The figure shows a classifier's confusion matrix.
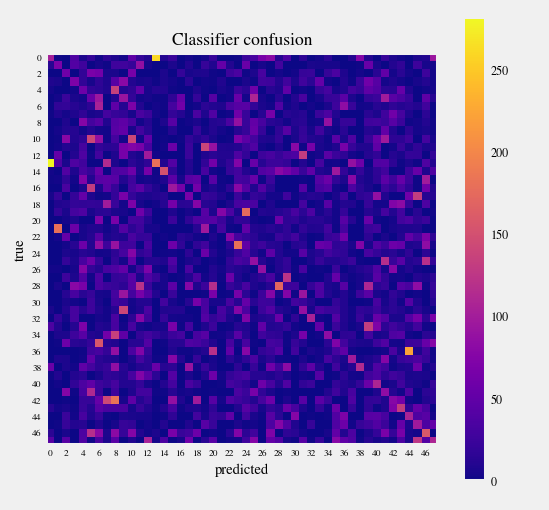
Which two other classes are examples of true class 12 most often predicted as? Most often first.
31, 9
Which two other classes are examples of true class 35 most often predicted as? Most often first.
6, 47
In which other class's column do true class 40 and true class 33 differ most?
39
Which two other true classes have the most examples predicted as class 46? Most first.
25, 15
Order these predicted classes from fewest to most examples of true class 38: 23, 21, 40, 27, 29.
21, 23, 40, 27, 29
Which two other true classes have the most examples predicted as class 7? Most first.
42, 13
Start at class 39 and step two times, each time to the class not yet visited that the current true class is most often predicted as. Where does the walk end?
19
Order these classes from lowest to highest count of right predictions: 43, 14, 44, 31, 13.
31, 44, 43, 14, 13
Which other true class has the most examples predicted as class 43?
18
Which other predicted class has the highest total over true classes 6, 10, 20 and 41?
5
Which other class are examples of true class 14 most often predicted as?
35
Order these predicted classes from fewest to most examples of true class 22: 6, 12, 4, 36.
4, 12, 6, 36
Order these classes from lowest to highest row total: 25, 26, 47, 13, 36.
26, 25, 36, 47, 13
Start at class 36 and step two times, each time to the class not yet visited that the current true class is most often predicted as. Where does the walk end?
30
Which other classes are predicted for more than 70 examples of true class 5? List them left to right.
6, 9, 25, 41
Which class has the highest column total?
8
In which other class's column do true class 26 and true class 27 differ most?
29
